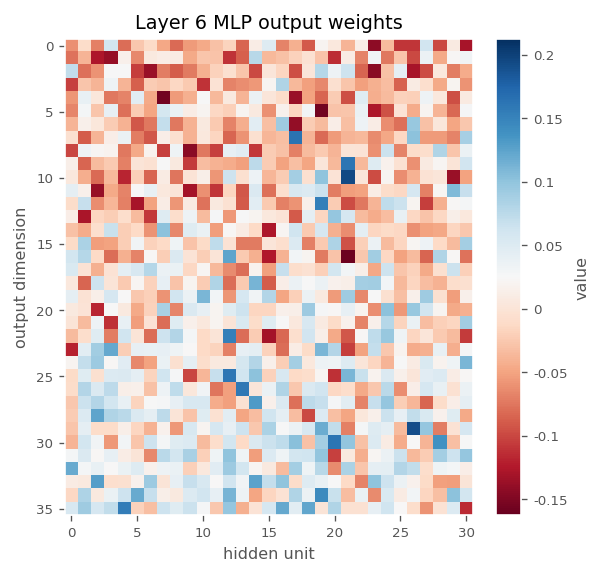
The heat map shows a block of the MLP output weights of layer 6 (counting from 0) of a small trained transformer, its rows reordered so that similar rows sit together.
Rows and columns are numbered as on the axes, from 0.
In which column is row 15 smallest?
21
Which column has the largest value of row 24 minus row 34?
14
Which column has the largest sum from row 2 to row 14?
30
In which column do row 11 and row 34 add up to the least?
2
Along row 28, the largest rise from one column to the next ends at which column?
19
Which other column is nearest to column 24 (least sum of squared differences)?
18
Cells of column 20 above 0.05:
8
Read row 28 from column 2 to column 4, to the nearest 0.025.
0.125 0.075 0.075
